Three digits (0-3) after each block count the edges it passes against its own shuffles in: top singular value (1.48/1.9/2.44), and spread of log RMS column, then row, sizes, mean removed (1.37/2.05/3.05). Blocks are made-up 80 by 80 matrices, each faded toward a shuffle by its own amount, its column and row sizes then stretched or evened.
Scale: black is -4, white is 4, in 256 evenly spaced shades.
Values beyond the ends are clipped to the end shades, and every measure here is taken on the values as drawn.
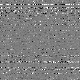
2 0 3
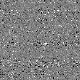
0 1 2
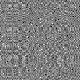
3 0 0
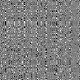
3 3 0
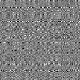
3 0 3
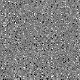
1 2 1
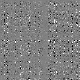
0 3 2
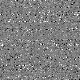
0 0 2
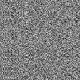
2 1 0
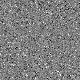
0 0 1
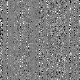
0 3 0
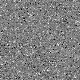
0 0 0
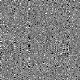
2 2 1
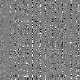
2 3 1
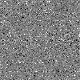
0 0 2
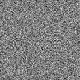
2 0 0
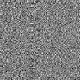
2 1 1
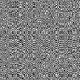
3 2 1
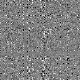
1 2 2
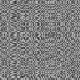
3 2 1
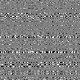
3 0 3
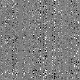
0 3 1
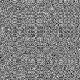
3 0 1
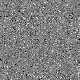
1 0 0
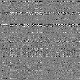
3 1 3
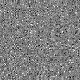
2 0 0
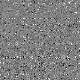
1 1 2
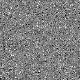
0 2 1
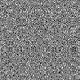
2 0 0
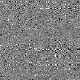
2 1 2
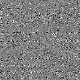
1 1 2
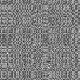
3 1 0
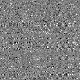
2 0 2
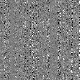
1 3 0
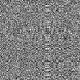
3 1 1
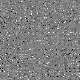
0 0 2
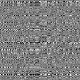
3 0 3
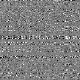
2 1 3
